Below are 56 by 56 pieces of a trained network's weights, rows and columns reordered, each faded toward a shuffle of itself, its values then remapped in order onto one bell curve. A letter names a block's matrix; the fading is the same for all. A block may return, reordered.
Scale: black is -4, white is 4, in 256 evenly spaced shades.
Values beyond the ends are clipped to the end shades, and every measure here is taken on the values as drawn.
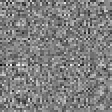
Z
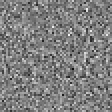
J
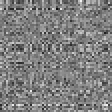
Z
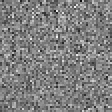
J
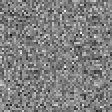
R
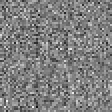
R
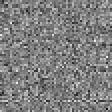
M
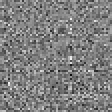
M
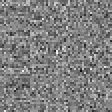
R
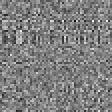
Z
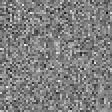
R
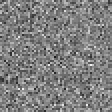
J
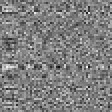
Z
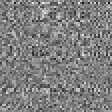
Z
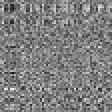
Z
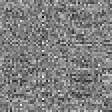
M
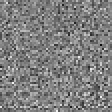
M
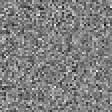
J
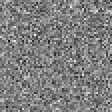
J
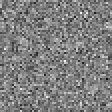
J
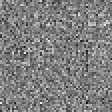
R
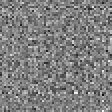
M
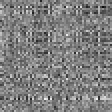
Z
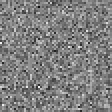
J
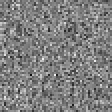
R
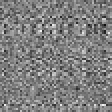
Z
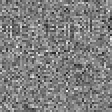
M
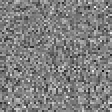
R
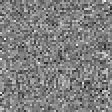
J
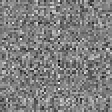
M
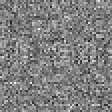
R
